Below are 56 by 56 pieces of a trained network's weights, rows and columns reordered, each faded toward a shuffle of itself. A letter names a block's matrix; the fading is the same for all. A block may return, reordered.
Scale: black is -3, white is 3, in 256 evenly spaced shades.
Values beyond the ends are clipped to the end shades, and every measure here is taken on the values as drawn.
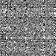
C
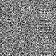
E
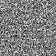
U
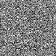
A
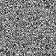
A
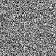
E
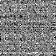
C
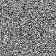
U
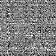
C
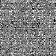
C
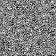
U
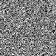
U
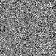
E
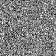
A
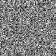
U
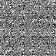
C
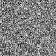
E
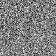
A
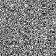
A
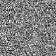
E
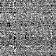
C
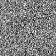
E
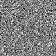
U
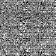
C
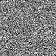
U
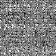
C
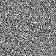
E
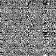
C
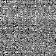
C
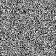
U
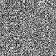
E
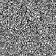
A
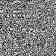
U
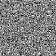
U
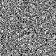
A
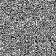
A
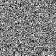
U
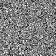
A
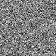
U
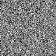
E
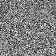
A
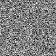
E
